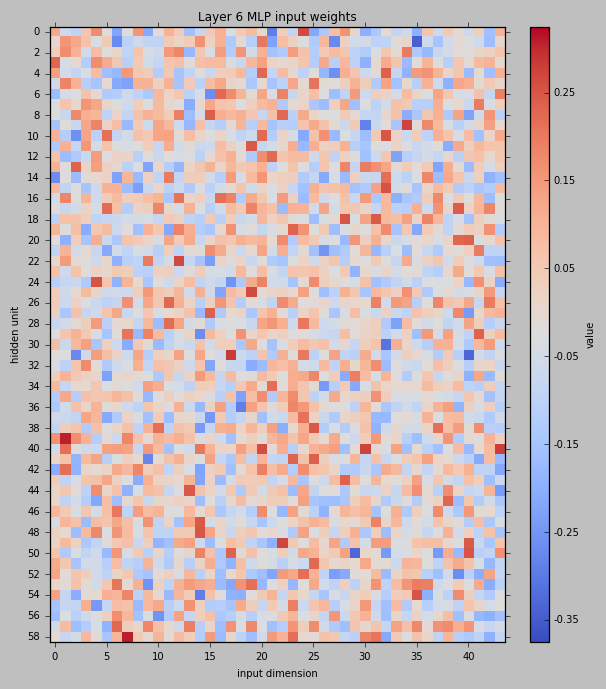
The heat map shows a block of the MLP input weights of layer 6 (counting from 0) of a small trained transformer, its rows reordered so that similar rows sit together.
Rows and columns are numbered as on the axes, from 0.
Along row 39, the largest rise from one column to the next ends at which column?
7
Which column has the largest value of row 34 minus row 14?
0
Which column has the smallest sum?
27
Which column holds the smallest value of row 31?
40
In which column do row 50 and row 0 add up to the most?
24
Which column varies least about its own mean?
33
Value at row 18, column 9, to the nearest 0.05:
-0.05
